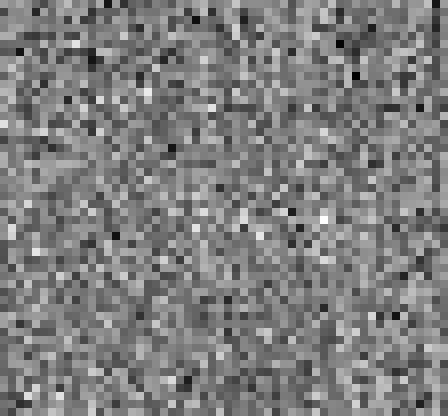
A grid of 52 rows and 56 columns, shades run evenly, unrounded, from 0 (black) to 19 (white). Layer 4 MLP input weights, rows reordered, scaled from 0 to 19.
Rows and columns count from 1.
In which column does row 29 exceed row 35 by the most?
25
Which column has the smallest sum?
29
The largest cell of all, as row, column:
28, 41
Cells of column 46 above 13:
7
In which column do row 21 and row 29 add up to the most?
30
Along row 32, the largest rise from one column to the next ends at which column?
5
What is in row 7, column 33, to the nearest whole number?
11
